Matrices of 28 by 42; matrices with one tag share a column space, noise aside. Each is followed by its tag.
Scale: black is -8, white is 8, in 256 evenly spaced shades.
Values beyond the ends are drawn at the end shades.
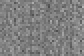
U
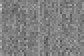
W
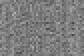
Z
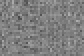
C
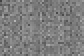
C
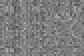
C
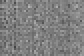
U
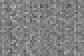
U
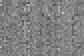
C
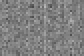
U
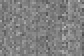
U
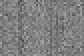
C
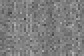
W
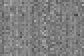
C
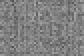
C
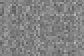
C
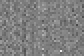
U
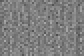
Z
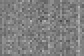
U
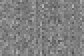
U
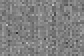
C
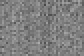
C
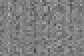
C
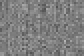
W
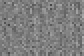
W
